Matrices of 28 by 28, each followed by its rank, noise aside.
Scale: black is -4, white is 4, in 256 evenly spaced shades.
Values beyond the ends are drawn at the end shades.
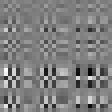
one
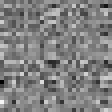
three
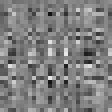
two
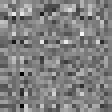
four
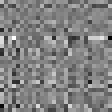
three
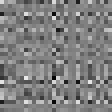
two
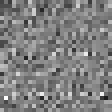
six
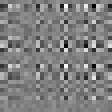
one
